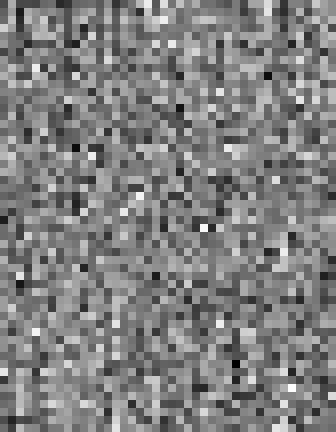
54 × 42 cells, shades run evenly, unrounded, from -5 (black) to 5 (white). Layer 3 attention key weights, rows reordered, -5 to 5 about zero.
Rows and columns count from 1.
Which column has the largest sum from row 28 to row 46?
15
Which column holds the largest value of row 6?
22
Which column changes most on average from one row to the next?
38
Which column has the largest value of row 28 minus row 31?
37
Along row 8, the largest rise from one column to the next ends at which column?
14
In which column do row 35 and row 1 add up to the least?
20
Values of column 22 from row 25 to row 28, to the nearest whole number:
-3 1 0 1
